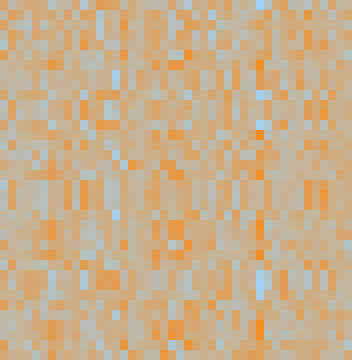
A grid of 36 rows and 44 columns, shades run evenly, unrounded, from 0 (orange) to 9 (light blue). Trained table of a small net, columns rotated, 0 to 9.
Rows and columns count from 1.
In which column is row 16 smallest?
33
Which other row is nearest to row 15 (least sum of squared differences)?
11
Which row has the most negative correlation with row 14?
30
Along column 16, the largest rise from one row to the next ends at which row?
36
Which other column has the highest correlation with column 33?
7
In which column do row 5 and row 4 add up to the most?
27
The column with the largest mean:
15
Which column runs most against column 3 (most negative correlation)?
41
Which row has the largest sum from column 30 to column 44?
1
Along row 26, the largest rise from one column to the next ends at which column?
34
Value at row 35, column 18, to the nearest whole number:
5
